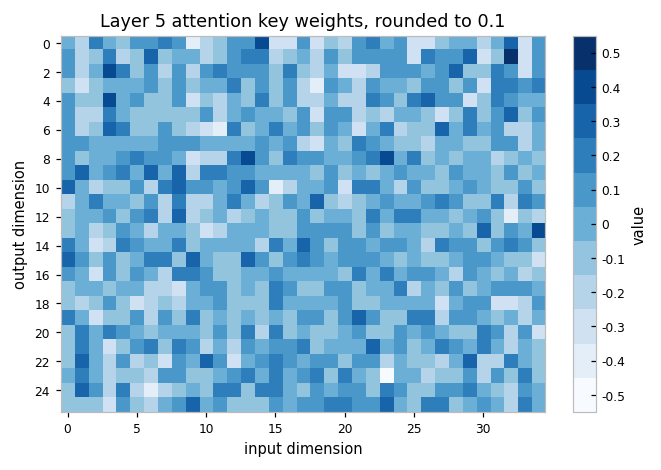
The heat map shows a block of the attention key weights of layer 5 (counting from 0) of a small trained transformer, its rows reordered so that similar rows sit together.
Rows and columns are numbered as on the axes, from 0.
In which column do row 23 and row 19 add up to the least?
23
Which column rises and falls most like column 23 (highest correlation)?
27
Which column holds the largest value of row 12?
8
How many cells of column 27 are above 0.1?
5
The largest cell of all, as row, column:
1, 32
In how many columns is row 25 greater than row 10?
18
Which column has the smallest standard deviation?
19
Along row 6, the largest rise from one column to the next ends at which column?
12
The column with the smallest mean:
2
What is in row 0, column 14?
0.4
